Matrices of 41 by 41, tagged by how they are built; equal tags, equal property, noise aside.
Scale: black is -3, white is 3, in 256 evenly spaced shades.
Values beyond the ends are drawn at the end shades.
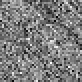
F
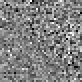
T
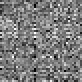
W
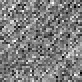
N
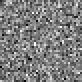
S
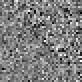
T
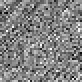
N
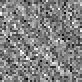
F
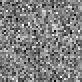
S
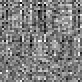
W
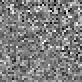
T
